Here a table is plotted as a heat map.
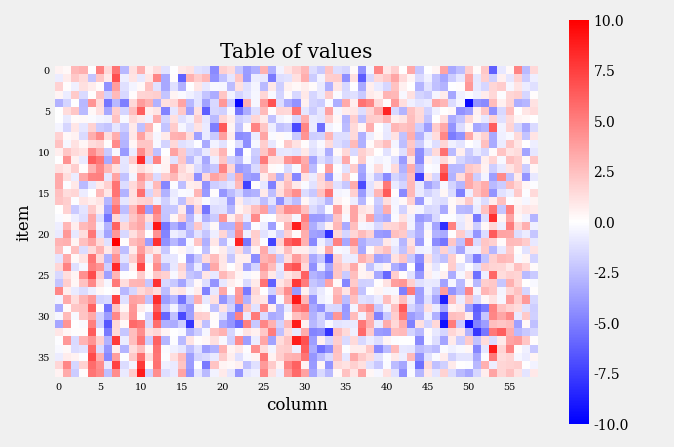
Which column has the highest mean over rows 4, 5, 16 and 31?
10
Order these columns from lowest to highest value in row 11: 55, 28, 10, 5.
55, 28, 5, 10
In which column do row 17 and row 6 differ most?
29
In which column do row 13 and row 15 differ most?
40
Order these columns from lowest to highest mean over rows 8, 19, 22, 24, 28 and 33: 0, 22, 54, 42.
42, 54, 0, 22
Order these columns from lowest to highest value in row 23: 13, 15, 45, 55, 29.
13, 15, 45, 55, 29
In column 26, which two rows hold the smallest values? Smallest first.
21, 26
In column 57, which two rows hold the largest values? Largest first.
28, 19
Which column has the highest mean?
7
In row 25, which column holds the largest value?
4
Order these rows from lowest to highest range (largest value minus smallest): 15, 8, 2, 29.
2, 8, 15, 29
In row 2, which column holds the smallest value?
6
